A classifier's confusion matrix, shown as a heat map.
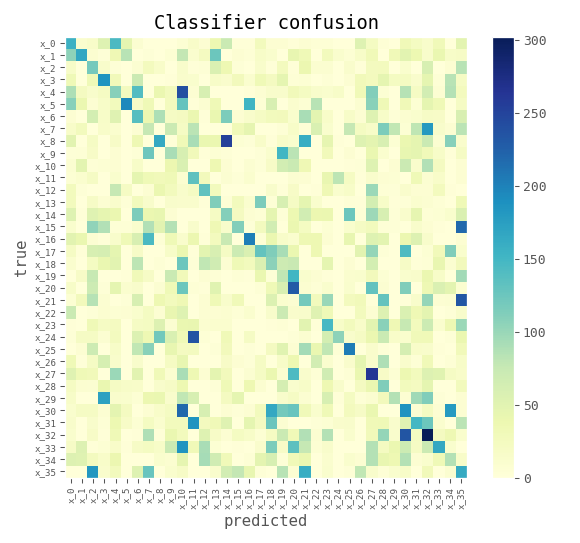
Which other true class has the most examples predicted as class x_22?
x_5
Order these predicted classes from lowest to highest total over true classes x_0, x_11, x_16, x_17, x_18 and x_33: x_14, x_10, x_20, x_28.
x_28, x_14, x_20, x_10
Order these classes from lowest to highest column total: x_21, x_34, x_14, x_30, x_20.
x_34, x_14, x_21, x_20, x_30
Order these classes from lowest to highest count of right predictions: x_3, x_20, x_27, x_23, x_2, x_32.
x_2, x_23, x_3, x_20, x_27, x_32
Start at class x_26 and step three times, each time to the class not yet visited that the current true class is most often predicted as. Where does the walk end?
x_20
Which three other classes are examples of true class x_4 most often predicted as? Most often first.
x_10, x_6, x_27
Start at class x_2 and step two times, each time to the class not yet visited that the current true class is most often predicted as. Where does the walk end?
x_21
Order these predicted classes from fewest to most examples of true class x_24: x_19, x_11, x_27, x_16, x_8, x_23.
x_19, x_16, x_27, x_23, x_8, x_11
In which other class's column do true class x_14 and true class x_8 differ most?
x_25
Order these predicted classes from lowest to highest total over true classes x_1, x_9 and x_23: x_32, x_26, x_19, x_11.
x_26, x_11, x_32, x_19
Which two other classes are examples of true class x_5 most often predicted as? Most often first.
x_16, x_10
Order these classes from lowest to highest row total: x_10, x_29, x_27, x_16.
x_10, x_29, x_16, x_27
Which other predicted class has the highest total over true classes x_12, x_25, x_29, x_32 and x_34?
x_30
